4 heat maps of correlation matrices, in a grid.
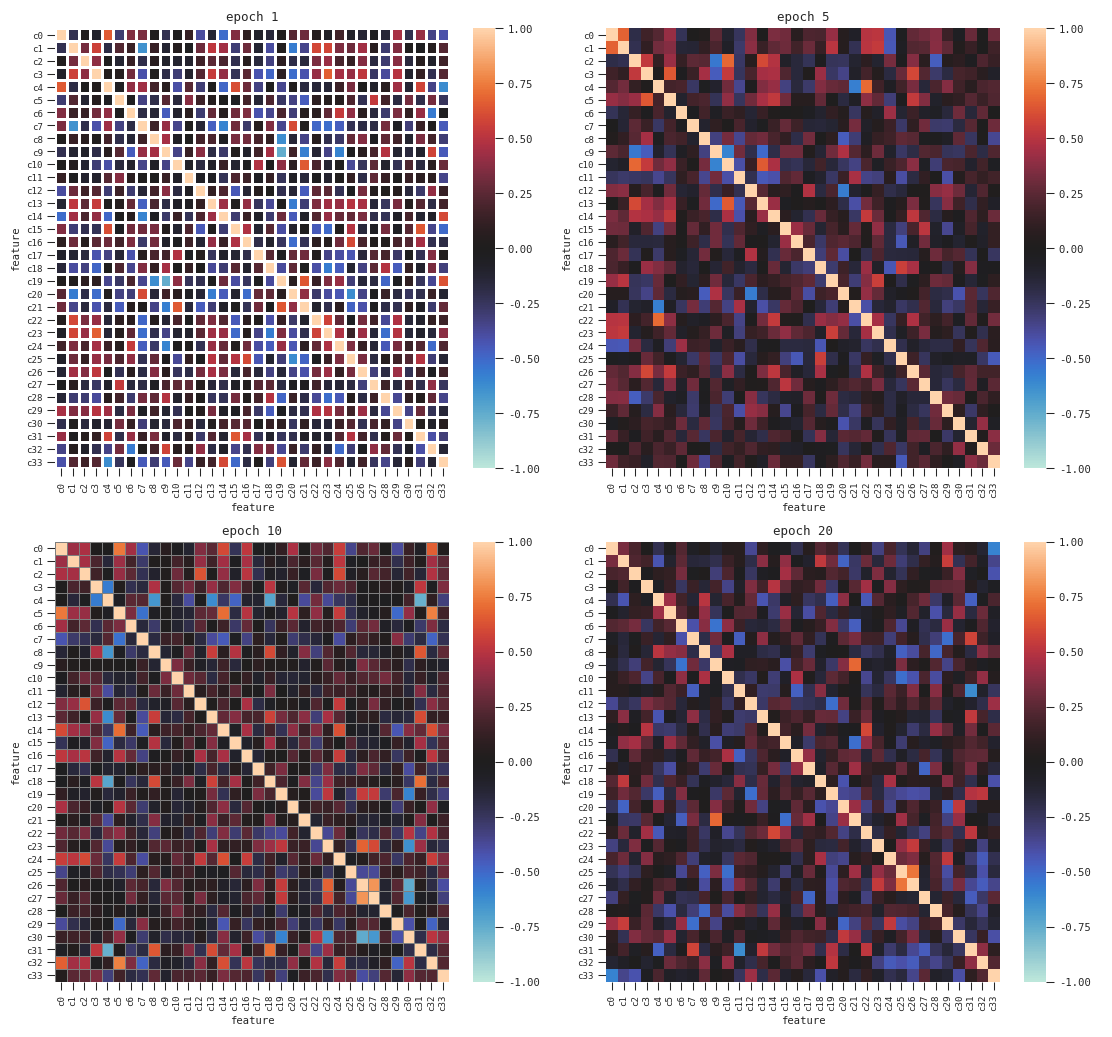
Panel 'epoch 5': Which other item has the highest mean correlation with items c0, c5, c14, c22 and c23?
c1
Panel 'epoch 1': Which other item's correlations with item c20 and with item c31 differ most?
c25
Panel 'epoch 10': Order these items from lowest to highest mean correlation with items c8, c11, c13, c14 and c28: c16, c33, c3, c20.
c20, c16, c33, c3
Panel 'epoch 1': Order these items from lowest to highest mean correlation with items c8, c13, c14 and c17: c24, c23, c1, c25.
c24, c23, c25, c1
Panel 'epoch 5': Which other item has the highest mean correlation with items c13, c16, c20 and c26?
c22
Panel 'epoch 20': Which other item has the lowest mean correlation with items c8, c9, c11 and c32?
c23
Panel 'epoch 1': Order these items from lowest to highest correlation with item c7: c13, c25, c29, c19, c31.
c13, c19, c25, c29, c31
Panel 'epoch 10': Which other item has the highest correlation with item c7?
c29
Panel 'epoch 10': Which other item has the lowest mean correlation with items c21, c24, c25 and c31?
c4
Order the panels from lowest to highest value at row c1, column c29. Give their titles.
epoch 10, epoch 5, epoch 1, epoch 20
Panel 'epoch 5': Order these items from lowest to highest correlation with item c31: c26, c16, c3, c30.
c30, c16, c3, c26
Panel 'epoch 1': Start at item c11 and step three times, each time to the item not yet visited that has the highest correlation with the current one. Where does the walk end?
c32
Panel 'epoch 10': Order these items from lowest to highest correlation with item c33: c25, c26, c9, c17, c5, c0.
c26, c17, c9, c0, c5, c25
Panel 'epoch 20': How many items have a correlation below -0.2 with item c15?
4
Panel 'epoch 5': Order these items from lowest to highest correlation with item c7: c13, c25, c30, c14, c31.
c25, c30, c13, c14, c31
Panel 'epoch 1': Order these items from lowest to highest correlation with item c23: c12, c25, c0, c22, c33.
c0, c25, c12, c33, c22
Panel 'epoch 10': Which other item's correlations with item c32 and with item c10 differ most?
c5
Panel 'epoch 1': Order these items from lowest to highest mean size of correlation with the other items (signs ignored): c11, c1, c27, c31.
c11, c27, c31, c1
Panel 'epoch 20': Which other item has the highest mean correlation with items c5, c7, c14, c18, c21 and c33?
c3
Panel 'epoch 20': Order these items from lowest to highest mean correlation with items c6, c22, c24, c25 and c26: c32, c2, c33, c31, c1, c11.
c32, c33, c31, c2, c1, c11
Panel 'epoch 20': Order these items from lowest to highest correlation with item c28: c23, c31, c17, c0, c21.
c31, c23, c0, c21, c17
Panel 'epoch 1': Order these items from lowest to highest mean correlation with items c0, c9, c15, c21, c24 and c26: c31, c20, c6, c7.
c20, c7, c6, c31
